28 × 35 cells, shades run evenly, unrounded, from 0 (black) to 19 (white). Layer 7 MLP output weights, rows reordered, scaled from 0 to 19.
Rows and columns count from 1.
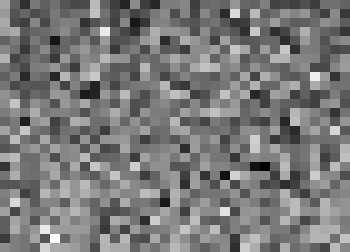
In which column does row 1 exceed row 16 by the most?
10
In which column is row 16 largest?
26
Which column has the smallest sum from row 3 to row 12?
3
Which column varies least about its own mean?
4
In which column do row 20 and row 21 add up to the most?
32
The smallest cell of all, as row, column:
19, 27
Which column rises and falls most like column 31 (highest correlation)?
21
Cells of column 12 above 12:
4
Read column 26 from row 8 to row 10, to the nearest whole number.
11 5 13
